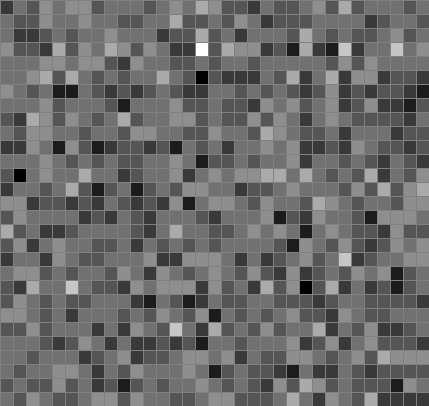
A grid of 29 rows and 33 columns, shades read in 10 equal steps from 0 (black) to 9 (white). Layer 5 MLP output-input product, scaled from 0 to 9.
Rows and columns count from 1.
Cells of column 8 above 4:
2
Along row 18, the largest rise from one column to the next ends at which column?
24
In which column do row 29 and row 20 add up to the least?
31
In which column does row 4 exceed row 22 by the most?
16
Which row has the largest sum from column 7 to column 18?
4
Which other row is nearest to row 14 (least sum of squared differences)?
26
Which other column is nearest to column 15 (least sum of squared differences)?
6
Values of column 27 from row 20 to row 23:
3 2 4 5
